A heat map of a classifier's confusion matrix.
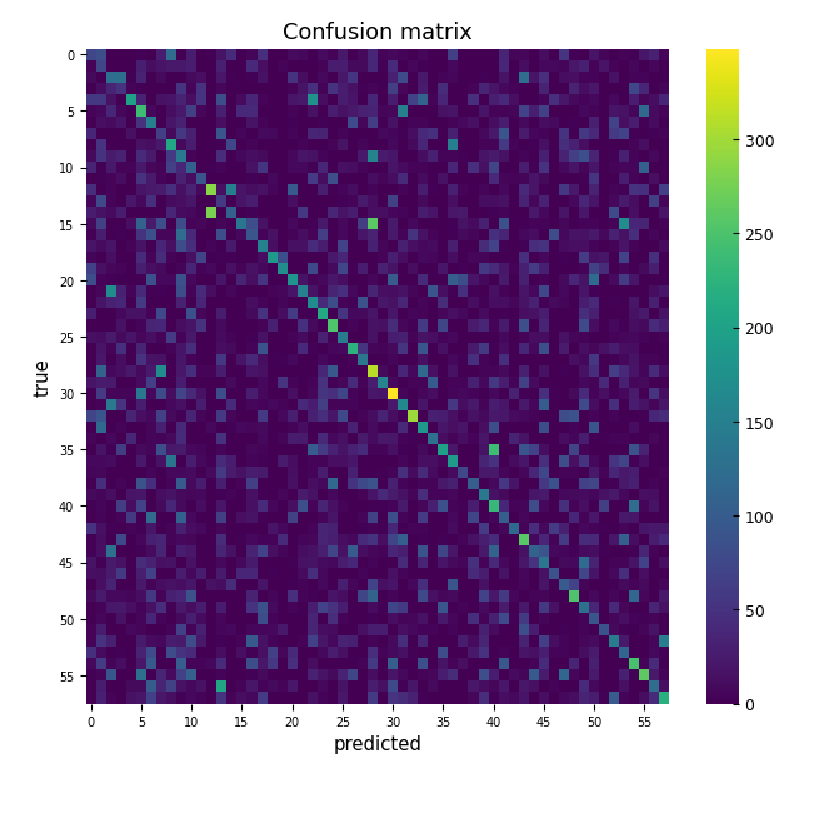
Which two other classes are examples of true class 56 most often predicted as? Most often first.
13, 6
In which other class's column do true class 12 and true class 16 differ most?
14
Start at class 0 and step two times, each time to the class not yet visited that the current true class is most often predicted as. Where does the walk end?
36
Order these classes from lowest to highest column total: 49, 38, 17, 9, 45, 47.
38, 47, 17, 49, 45, 9
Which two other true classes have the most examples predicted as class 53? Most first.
15, 43
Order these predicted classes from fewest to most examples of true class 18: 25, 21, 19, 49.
21, 25, 49, 19
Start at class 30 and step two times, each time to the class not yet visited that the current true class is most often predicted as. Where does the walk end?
31
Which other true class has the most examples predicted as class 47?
55
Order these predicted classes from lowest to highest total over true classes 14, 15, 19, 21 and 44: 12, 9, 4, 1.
4, 1, 9, 12
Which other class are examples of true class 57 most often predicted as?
52
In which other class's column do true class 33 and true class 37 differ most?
1
